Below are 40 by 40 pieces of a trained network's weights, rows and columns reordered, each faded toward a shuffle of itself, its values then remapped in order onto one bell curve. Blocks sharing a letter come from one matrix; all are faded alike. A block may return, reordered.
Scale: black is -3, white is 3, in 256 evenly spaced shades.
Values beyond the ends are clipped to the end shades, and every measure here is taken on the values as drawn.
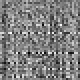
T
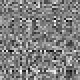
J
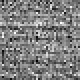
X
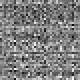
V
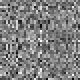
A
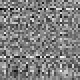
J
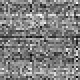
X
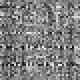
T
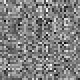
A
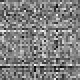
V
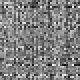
T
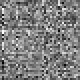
X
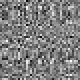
A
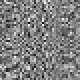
A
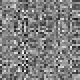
J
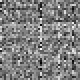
X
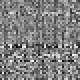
T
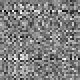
J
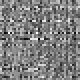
T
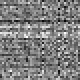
X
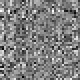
J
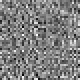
A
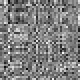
A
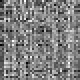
T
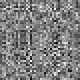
J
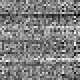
X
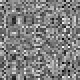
A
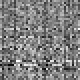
T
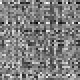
T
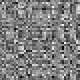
A
